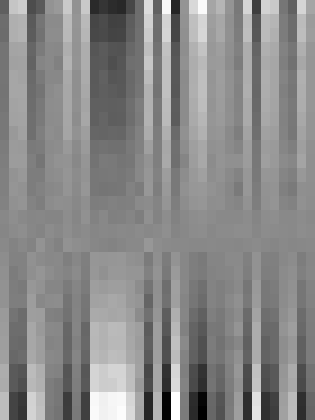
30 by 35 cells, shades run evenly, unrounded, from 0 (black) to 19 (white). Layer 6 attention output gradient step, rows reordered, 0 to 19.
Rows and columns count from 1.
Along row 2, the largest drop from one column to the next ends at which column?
20
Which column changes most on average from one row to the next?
17
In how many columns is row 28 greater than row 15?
15
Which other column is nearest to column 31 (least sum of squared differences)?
2
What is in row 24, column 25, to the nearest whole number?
9
